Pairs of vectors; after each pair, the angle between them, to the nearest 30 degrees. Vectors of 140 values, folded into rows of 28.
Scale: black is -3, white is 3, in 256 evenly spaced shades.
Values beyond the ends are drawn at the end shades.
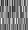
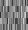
90 degrees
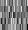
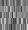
150 degrees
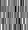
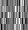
150 degrees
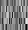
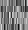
120 degrees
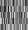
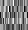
150 degrees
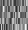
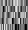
150 degrees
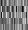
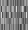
150 degrees
